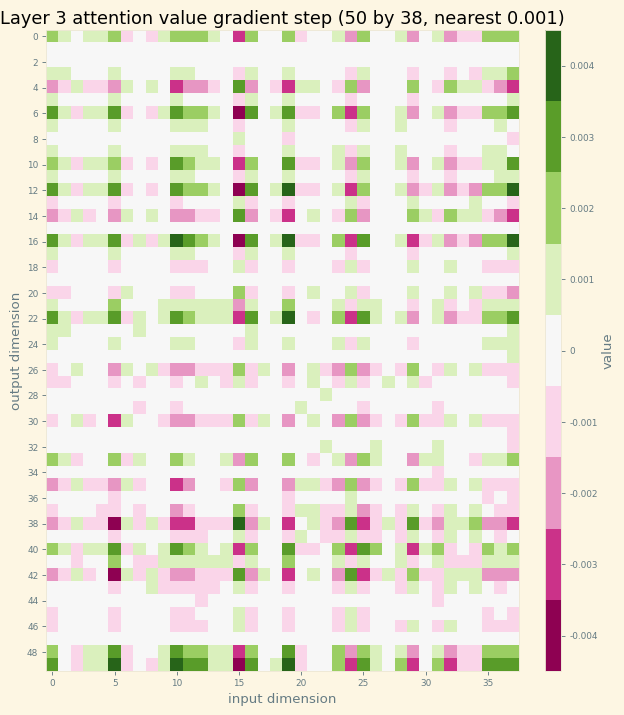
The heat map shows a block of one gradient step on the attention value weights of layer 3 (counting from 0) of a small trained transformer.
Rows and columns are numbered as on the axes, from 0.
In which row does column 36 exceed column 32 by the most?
49
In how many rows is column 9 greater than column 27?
9
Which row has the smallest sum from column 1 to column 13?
38
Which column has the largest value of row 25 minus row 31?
37
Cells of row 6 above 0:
20
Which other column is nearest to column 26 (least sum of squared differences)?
14
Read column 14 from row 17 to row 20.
0 0 0 0
